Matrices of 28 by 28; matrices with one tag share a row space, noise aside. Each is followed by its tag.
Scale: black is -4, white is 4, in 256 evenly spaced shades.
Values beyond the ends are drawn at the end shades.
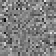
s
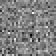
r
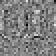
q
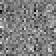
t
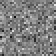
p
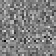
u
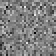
t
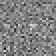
u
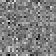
r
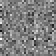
t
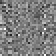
s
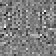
s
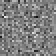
q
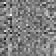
s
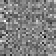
s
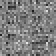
r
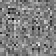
r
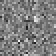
q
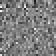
t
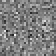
u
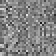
s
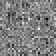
r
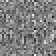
t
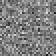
r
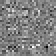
r
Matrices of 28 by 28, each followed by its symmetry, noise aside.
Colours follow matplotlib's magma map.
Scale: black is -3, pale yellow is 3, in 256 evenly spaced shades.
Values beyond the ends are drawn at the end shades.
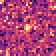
symmetric.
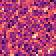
symmetric.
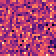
antisymmetric.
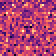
mirrored left to right.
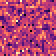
same after a half turn.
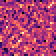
symmetric across the other diagonal.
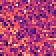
symmetric across the other diagonal.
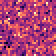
no symmetry.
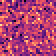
antisymmetric.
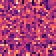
mirrored left to right.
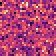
no symmetry.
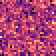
antisymmetric.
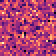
mirrored top to bottom.
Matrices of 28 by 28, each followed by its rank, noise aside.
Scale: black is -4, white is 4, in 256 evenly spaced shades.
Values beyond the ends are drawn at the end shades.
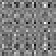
two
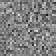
six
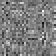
five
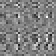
two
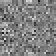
five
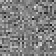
six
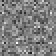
five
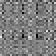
three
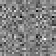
four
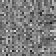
six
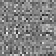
five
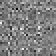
five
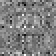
three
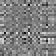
two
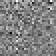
five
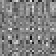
two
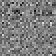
four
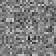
six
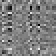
two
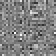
five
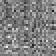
four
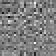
three
